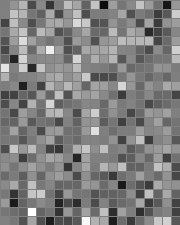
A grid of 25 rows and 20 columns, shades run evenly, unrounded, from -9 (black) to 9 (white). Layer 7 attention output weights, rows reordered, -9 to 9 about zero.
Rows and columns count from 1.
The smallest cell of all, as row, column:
1, 12
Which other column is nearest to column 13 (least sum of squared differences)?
20
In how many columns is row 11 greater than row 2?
9
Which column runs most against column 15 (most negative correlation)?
18
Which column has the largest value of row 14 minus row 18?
3
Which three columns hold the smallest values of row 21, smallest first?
14, 17, 16
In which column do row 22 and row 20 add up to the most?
4
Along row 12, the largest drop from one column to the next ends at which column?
7
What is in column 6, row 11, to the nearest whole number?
-2
